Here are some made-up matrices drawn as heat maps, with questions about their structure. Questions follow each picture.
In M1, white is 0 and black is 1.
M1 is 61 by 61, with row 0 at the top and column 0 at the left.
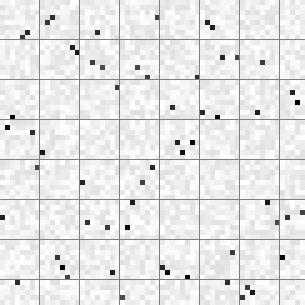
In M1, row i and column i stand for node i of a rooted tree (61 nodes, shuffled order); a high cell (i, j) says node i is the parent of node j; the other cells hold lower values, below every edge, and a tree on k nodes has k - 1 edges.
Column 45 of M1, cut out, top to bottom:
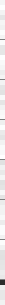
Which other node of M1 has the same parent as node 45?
3
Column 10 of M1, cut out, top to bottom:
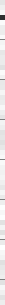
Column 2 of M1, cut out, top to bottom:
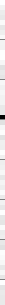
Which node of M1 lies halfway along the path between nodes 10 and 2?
11
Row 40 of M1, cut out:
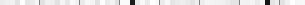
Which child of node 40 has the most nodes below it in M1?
53
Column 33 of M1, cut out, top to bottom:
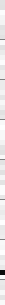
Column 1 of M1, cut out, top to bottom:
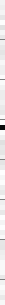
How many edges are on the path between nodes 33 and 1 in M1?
7
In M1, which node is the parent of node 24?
59
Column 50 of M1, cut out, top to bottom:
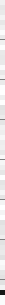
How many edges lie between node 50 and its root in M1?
7
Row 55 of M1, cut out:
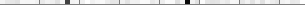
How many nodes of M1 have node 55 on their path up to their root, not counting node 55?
7
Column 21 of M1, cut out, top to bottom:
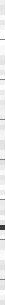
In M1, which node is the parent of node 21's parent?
56
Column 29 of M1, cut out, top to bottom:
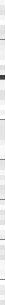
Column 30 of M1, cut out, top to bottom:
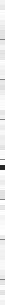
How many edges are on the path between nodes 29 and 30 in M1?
9
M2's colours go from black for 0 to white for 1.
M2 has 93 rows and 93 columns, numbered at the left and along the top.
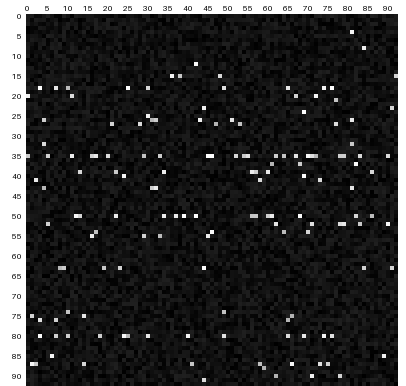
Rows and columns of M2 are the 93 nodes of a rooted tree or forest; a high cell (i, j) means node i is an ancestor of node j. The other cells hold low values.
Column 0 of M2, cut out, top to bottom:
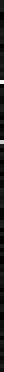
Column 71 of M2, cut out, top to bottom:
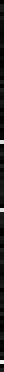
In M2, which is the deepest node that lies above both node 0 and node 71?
35
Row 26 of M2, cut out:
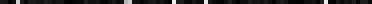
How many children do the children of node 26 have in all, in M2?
2
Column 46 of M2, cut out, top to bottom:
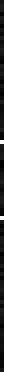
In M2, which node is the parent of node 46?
54
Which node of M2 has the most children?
39
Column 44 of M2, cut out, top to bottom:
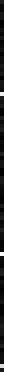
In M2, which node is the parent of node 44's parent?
23
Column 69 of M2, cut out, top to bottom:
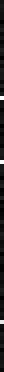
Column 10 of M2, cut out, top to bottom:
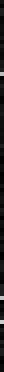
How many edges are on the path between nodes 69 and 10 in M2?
6
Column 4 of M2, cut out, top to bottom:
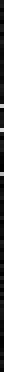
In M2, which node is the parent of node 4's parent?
43
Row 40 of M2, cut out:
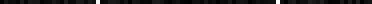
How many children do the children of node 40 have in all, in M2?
1
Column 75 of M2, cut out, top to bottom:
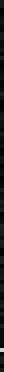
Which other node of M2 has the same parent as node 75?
41
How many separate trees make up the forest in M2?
10
